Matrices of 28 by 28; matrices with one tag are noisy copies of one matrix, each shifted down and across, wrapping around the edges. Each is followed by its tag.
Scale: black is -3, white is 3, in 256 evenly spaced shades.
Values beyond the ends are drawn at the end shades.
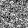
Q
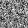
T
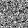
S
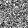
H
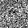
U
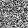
S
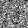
T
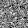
S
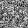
Q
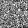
S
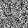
T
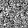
U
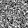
H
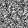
T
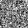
U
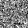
U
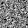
T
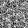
Q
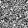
S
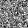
Q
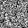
T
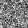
Q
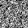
T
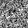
U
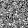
Q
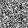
H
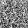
S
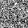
S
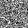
S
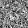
U
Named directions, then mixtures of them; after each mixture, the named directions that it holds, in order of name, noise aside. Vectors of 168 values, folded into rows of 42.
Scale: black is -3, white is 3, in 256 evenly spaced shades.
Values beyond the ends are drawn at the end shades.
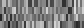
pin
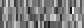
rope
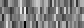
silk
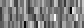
pin, rope, silk.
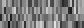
pin.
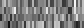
pin.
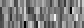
pin, rope, silk.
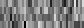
pin, silk.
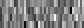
pin, rope, silk.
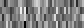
silk.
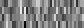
silk.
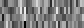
silk.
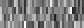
pin, rope, silk.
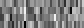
pin, rope, silk.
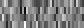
silk.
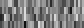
pin, rope, silk.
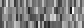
rope.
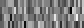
pin, rope, silk.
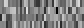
pin, rope, silk.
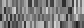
pin.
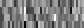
pin, rope, silk.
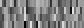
rope, silk.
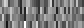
silk.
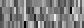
pin, rope, silk.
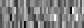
pin, rope, silk.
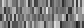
pin.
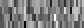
pin, rope, silk.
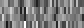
silk.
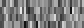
rope, silk.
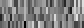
pin, rope, silk.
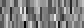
rope, silk.
